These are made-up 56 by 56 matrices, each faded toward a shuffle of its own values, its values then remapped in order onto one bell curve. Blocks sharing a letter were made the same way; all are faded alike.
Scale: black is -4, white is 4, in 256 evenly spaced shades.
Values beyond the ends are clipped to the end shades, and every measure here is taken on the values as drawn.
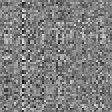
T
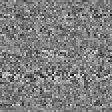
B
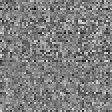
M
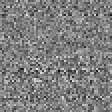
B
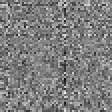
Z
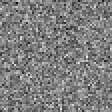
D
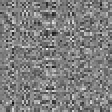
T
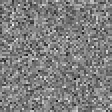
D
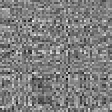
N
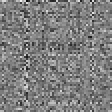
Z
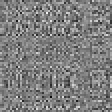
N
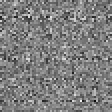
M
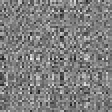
N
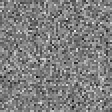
D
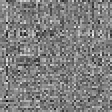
Z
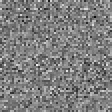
B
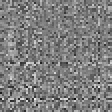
Z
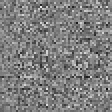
M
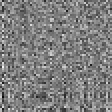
Z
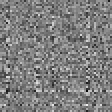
Z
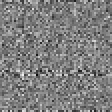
M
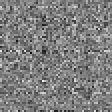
M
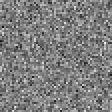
D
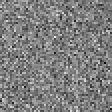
D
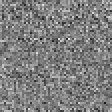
B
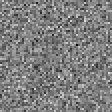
D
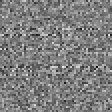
B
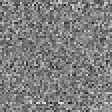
B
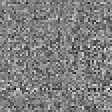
M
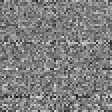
M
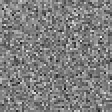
D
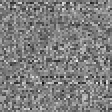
B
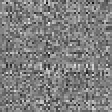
Z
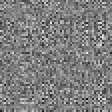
Z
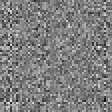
T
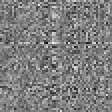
Z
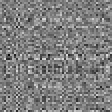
N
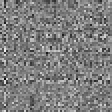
Z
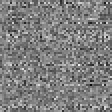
M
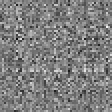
Z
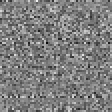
B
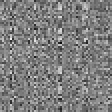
T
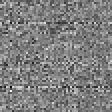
M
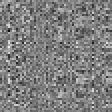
T
